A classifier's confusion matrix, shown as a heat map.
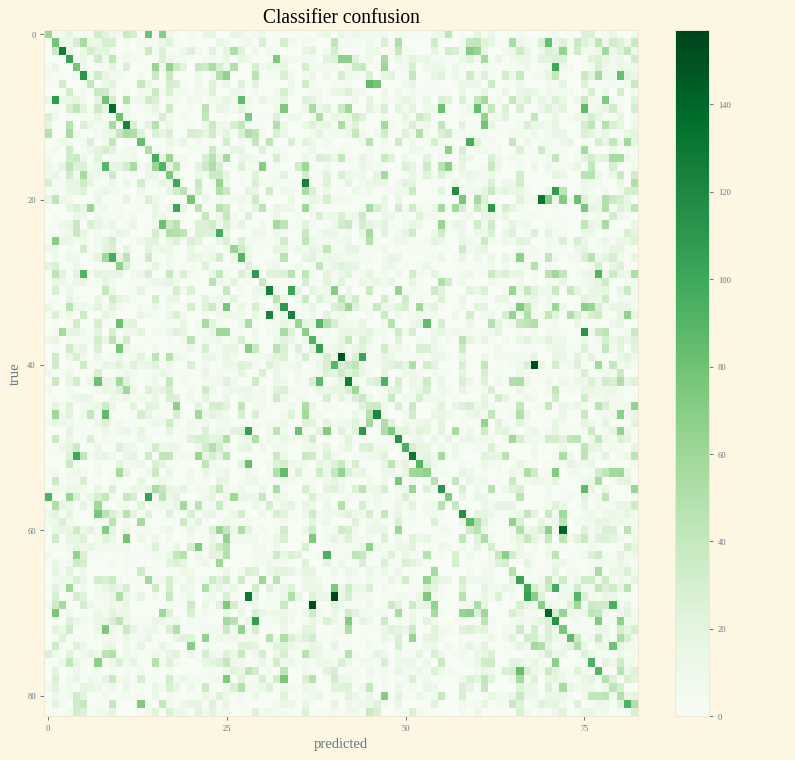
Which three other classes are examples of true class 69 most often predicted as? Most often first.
37, 79, 25
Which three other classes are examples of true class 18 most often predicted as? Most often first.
36, 24, 82
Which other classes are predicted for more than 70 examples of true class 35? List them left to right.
10, 38, 53
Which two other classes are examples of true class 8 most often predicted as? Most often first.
1, 27
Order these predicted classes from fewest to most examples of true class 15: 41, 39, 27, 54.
54, 27, 39, 41
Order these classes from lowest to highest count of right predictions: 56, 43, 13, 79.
79, 43, 56, 13
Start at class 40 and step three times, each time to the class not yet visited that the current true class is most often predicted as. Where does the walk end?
10
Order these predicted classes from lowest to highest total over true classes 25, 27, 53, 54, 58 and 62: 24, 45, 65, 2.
2, 65, 24, 45
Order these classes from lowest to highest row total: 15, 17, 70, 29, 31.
17, 15, 31, 70, 29
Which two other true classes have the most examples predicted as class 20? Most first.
74, 37
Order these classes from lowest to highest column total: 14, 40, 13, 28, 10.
13, 14, 10, 28, 40
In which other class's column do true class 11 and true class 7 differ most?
61
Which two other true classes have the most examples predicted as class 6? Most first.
21, 46
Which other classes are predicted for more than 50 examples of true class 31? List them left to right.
34, 40, 49, 65
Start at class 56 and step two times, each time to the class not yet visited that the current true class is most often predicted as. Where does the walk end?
75
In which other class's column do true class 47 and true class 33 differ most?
25
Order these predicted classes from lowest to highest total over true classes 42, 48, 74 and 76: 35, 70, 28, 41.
70, 41, 35, 28
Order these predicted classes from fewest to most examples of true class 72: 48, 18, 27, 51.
48, 51, 18, 27
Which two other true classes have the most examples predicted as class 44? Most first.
48, 39
